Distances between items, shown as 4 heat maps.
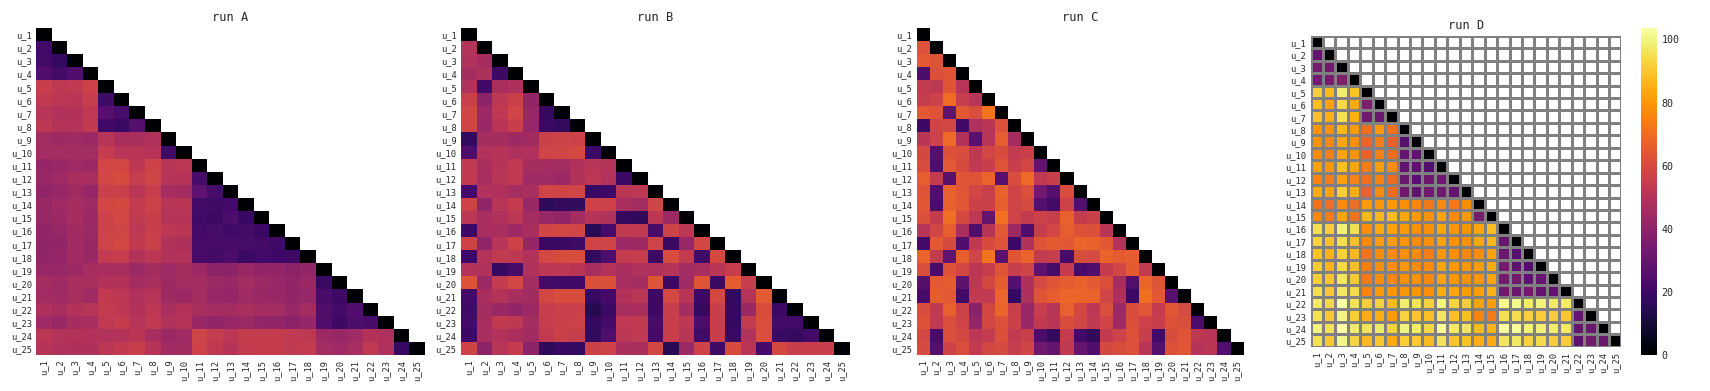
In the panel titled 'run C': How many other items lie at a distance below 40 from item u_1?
5
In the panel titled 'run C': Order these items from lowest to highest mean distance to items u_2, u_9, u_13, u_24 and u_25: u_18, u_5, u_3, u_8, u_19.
u_19, u_5, u_8, u_18, u_3
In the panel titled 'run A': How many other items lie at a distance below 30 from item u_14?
7
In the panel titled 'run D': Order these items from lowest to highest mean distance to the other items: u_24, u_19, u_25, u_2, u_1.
u_19, u_2, u_1, u_25, u_24
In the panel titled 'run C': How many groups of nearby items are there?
6
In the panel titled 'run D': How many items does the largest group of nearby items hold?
6
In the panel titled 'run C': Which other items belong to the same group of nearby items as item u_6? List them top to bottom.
u_15
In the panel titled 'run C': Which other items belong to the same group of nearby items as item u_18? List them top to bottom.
u_3, u_7, u_12
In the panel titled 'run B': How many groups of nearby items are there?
5
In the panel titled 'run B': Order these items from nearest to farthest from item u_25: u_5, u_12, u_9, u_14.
u_14, u_5, u_12, u_9
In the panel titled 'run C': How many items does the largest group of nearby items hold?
8
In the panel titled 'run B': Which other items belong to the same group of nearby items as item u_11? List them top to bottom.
u_12, u_15
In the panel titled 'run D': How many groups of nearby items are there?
6
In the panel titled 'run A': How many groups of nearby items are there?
6
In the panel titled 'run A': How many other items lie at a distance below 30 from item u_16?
7
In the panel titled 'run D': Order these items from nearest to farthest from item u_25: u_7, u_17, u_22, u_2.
u_22, u_7, u_2, u_17
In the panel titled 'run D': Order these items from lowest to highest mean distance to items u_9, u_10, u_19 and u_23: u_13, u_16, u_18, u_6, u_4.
u_13, u_18, u_16, u_6, u_4
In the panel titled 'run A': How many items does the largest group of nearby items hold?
8
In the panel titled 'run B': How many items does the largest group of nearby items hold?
10
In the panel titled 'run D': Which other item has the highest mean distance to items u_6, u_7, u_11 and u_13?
u_24
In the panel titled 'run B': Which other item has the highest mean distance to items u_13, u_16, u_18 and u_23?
u_20
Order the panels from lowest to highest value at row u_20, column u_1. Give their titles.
run C, run A, run B, run D
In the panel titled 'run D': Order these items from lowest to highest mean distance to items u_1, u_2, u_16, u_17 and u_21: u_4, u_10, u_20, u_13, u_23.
u_20, u_4, u_10, u_13, u_23
